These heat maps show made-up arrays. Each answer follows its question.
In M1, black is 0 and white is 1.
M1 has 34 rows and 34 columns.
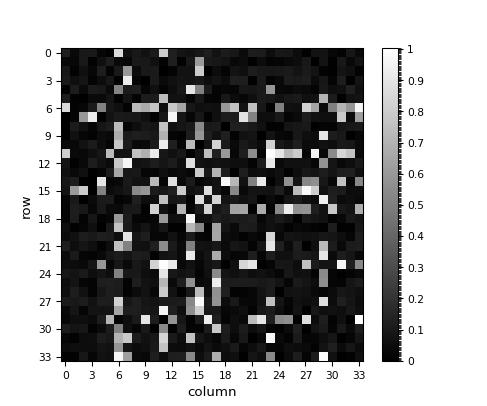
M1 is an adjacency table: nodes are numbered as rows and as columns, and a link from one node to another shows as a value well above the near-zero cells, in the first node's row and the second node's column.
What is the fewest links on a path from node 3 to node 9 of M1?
4
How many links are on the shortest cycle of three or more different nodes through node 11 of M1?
3
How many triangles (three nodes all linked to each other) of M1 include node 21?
1
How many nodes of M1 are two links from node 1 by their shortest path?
10
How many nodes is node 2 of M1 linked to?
2
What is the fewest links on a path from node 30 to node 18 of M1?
2
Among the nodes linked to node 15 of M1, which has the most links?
node 27
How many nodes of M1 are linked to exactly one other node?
2
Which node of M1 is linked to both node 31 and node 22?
node 14
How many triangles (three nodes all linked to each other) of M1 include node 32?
0
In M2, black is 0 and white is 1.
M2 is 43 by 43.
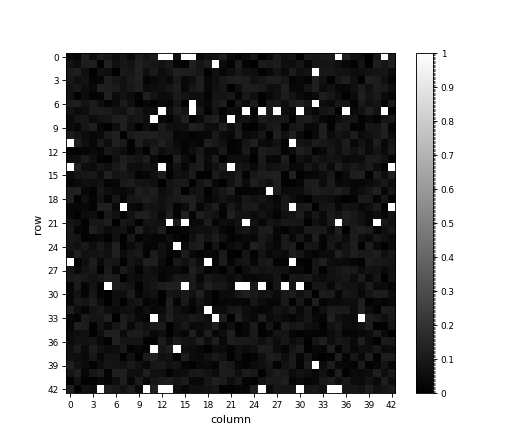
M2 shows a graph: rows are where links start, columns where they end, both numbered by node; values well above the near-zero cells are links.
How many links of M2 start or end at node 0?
9
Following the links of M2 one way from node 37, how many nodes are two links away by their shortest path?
5
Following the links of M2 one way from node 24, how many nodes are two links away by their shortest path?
4
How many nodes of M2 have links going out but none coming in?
9
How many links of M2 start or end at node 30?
3
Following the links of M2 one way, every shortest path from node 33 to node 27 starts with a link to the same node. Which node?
node 19
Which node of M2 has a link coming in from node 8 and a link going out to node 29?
node 11
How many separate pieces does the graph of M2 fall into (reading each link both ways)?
5
